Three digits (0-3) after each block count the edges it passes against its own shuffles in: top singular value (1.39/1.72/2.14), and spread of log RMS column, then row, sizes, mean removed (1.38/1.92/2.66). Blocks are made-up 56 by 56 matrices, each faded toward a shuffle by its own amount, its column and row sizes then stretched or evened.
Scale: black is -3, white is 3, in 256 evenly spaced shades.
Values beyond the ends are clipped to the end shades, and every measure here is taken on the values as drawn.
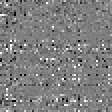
0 2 3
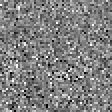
0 0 1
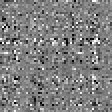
0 3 3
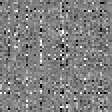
0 3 2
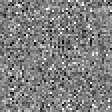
1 1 0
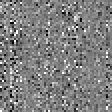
1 3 0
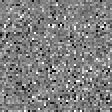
1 0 1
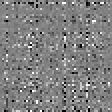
1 3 3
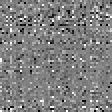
2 2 3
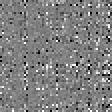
2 3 2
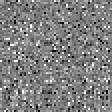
2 1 1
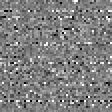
1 0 3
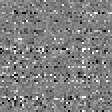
1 1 3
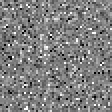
0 0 1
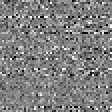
1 0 3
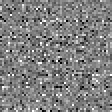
1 1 2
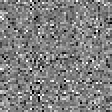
2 1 2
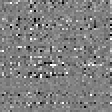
0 2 3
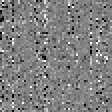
0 3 1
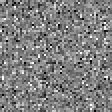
0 1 0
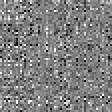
2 3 2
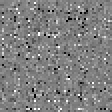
0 2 1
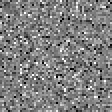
0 0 0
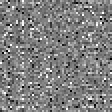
2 2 0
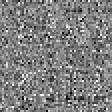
1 2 1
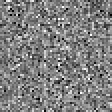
0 1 0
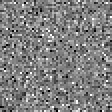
1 0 1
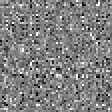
2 2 2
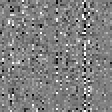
2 3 1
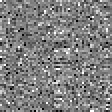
2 1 0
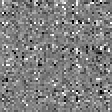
1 2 2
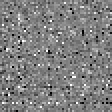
0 1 1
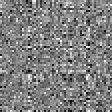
3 2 1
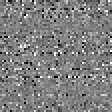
1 1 3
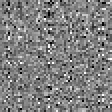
2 2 0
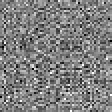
3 1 1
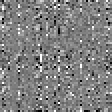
1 3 1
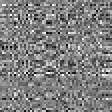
3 1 3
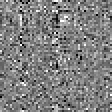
2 2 1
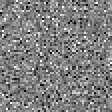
2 0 0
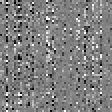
2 3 0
